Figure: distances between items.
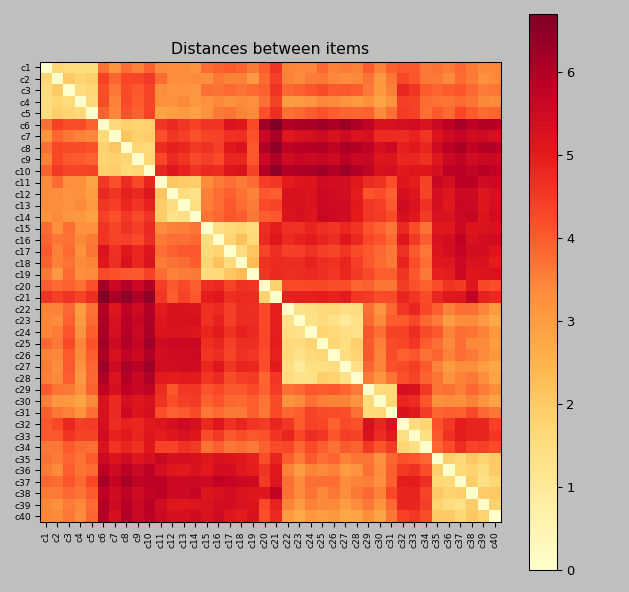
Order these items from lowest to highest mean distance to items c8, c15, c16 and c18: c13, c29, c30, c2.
c2, c13, c30, c29
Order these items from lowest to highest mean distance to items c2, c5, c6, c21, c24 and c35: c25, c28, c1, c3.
c1, c3, c28, c25
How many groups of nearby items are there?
9
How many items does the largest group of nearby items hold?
7
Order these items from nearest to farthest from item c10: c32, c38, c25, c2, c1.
c1, c2, c32, c38, c25
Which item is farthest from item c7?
c21
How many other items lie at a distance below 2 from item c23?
6
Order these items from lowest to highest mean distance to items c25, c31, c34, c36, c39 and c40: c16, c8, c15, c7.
c15, c16, c7, c8
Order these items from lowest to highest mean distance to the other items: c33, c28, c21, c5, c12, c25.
c5, c28, c25, c12, c33, c21
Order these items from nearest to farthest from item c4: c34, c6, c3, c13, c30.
c3, c30, c13, c34, c6
